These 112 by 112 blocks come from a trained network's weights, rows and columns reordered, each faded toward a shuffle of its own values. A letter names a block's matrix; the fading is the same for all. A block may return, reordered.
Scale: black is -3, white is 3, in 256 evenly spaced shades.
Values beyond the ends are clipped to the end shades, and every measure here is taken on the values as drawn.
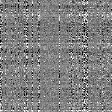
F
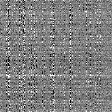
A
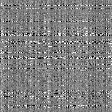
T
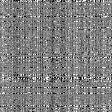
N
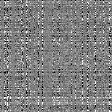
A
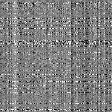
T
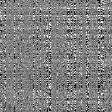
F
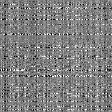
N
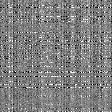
N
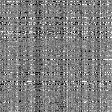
T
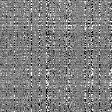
A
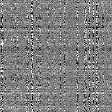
A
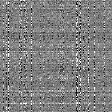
A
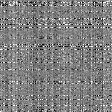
N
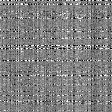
T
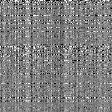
T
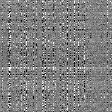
F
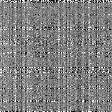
T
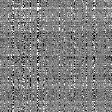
A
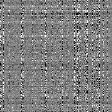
A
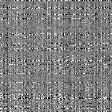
N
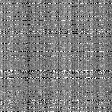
N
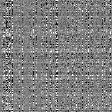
F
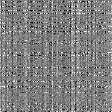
T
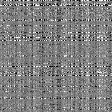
T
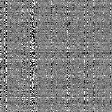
A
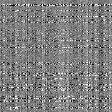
N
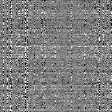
A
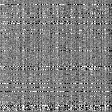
T
